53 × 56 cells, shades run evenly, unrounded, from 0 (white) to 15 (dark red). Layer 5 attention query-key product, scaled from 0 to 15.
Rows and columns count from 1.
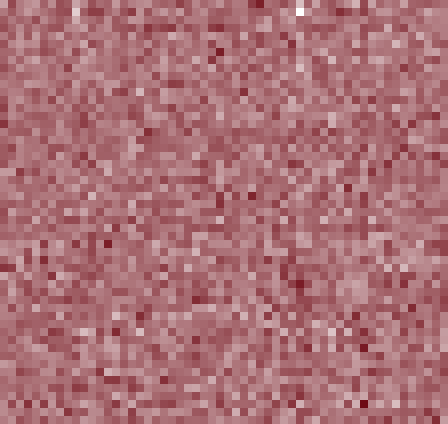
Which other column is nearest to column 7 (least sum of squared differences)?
43
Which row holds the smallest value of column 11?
42
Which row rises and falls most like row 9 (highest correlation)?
2
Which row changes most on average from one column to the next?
51
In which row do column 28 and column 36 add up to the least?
28
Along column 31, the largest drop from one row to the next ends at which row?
13
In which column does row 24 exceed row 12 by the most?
18
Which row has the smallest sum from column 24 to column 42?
15
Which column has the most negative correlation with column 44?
39
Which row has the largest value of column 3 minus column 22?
22
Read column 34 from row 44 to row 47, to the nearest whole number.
11 10 9 6
